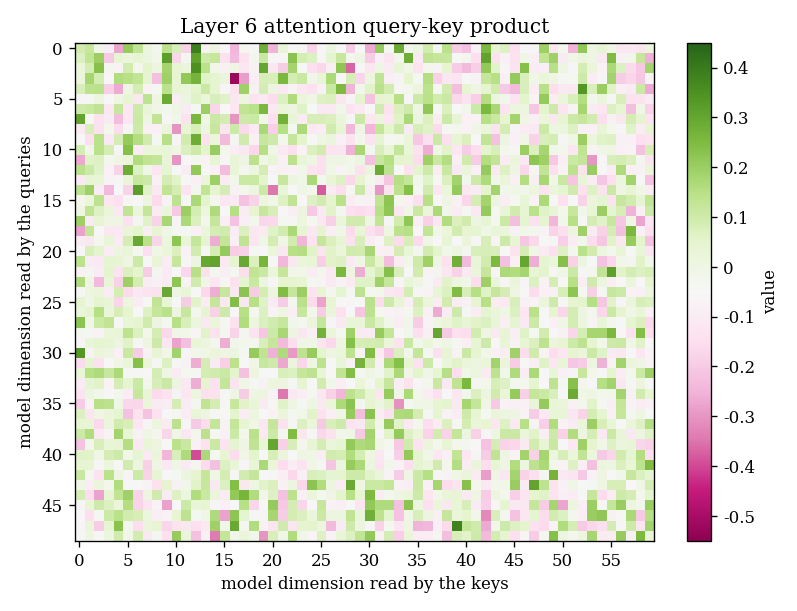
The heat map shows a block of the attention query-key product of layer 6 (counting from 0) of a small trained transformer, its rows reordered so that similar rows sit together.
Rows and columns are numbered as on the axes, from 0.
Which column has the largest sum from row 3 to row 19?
42
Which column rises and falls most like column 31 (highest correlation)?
54
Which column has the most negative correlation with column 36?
44
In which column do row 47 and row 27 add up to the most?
39
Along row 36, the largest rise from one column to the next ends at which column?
30
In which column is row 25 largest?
16
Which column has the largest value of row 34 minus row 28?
51
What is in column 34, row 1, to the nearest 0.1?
0.3
